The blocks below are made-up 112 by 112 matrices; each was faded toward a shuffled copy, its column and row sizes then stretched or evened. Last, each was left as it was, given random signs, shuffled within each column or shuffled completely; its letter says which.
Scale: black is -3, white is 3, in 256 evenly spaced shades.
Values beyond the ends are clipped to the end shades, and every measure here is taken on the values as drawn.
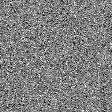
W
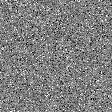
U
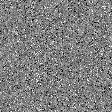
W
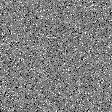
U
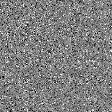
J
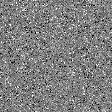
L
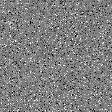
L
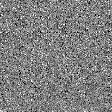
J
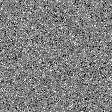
U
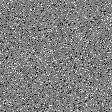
U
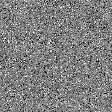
L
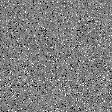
L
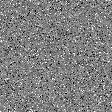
U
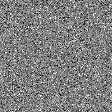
L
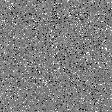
L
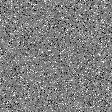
U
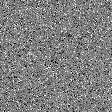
U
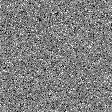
U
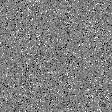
W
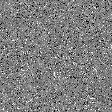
L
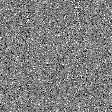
W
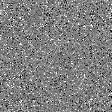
L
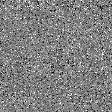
L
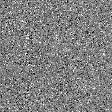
L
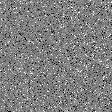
W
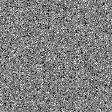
W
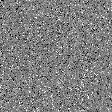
W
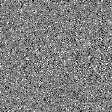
J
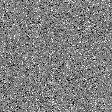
W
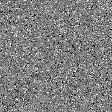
W
